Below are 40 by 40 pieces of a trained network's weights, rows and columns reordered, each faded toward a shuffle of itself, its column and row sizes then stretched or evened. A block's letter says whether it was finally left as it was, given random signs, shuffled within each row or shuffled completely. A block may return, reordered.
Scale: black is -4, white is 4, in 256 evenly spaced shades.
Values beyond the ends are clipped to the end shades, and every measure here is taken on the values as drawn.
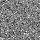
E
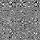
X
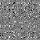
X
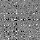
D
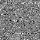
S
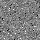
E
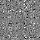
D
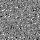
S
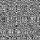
X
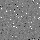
E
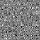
X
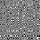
X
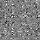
D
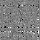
D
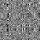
X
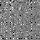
D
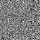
D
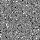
E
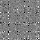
D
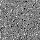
E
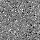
E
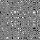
X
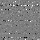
S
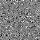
S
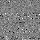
S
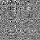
X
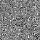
D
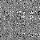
D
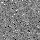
E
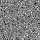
E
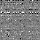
X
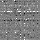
X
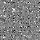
D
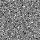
E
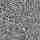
E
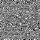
S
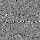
S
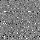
S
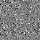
S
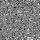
S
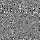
D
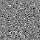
X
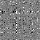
X
